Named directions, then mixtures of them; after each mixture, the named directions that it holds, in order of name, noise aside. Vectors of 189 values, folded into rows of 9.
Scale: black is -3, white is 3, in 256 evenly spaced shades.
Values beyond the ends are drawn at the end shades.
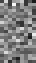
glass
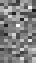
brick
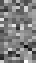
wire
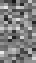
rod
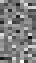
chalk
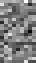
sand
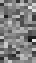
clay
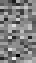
chalk, rod, wire.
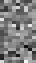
wire.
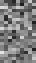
rod.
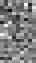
brick, chalk, glass.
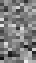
clay, wire.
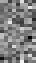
chalk, clay, glass.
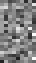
clay, glass, rod.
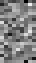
sand.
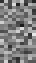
glass.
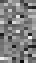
chalk.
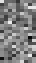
chalk, clay.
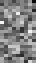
brick, clay, sand.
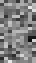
clay.
